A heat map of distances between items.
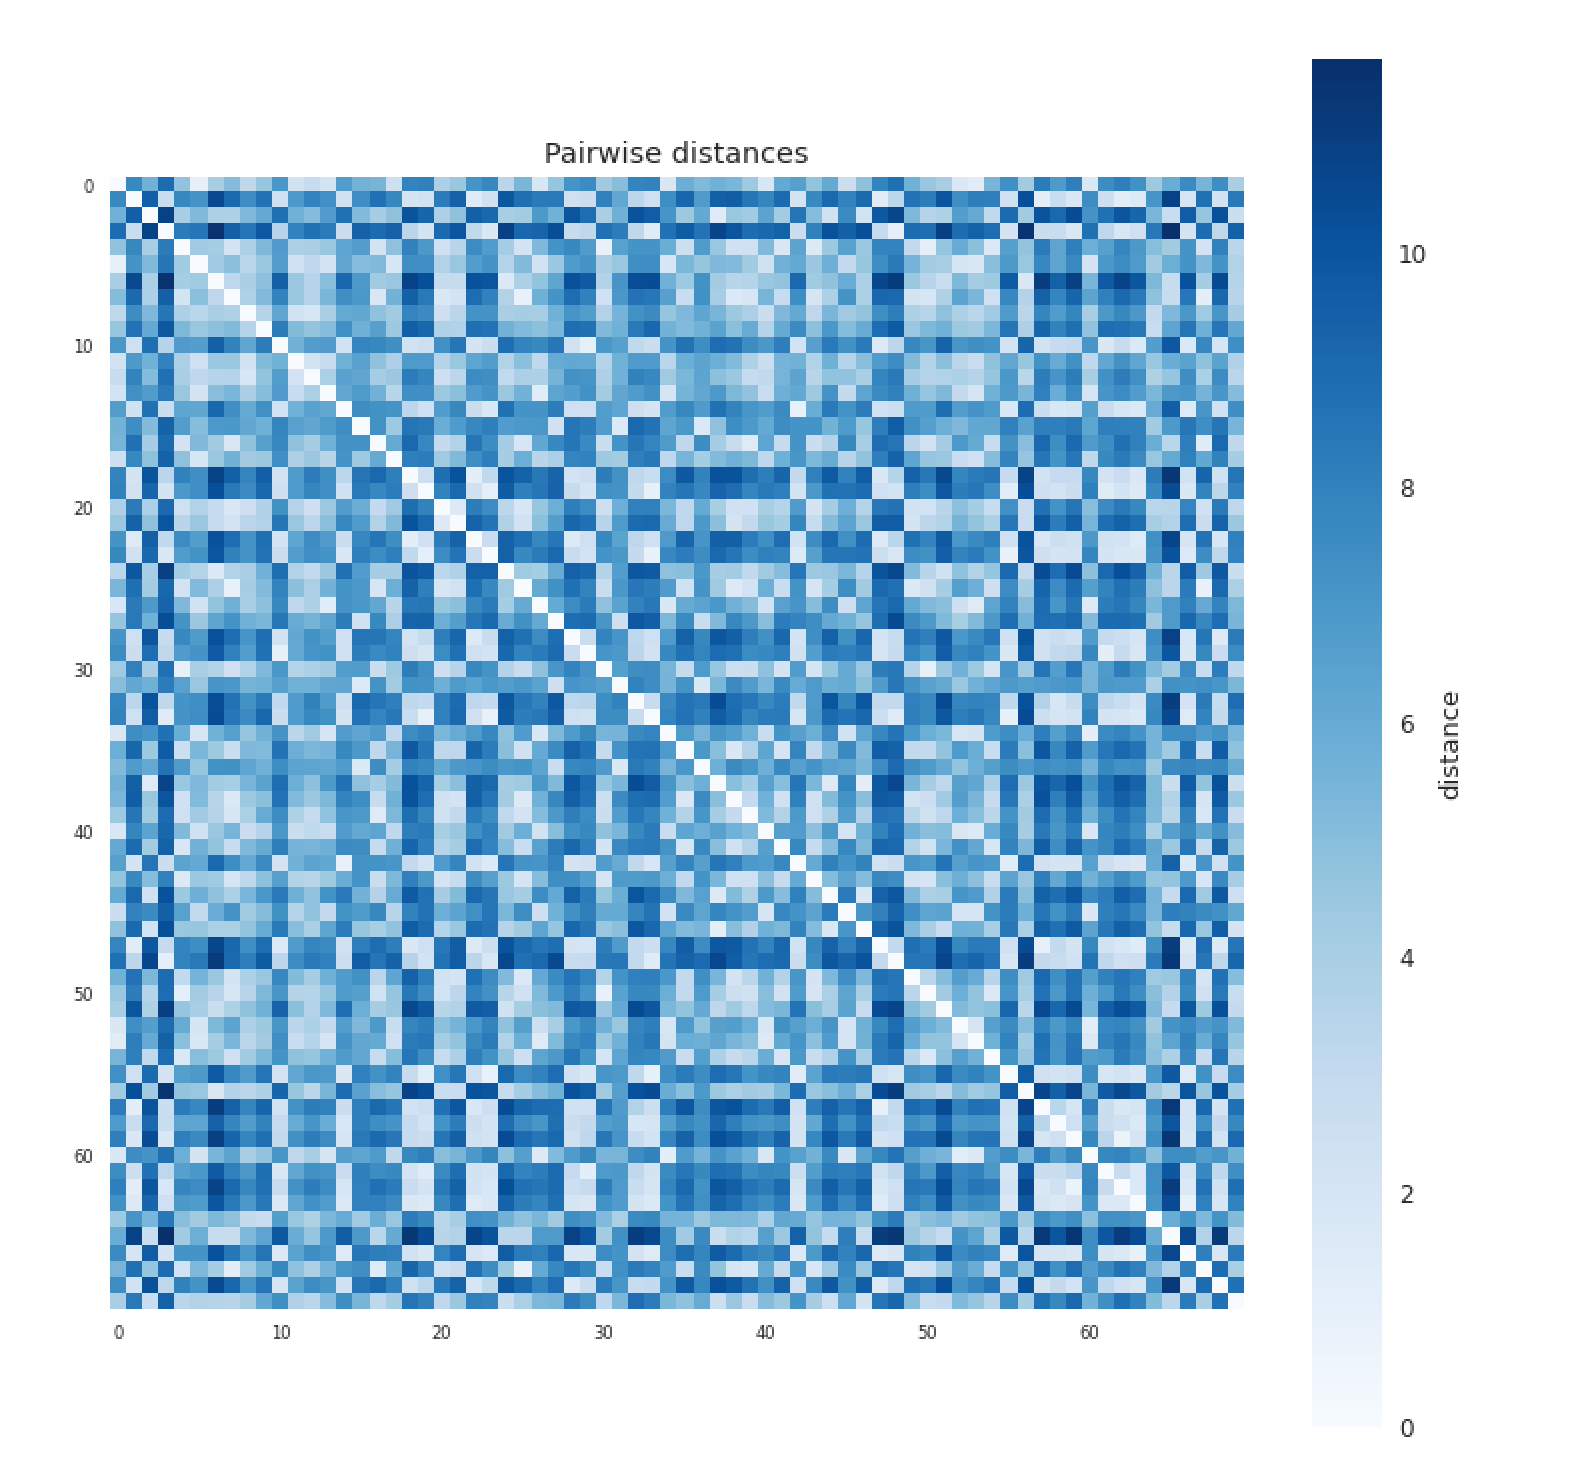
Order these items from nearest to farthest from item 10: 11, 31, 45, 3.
3, 11, 31, 45
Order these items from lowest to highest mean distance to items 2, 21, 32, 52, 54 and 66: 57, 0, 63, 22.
0, 63, 22, 57
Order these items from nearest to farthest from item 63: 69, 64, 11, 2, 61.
61, 11, 64, 69, 2
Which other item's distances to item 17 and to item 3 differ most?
48
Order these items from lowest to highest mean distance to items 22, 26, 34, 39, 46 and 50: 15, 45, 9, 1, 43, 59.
43, 45, 9, 15, 1, 59
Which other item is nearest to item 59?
62
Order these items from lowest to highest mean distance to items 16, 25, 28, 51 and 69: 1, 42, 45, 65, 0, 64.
65, 0, 64, 42, 45, 1
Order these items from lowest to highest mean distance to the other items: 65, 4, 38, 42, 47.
4, 42, 38, 47, 65
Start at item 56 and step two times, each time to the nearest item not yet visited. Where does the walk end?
24
